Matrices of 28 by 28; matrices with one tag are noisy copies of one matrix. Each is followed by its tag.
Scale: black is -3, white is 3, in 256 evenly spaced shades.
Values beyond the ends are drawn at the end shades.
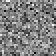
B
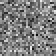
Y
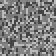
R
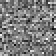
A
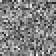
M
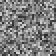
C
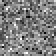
Y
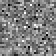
Y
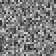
M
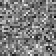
C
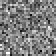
Y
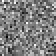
B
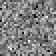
C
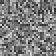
R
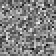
M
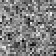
A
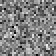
R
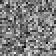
R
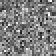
R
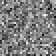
B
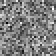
R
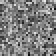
Y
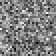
A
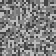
M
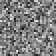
R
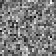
C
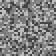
A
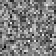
C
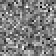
M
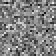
A
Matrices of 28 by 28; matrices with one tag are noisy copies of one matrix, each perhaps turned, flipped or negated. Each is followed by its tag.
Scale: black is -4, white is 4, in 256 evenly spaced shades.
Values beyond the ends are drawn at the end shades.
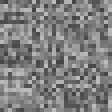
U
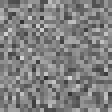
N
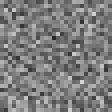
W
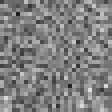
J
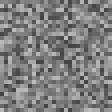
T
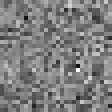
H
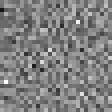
W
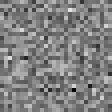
T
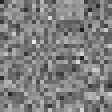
H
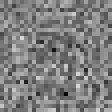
T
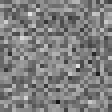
T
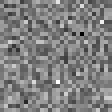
N
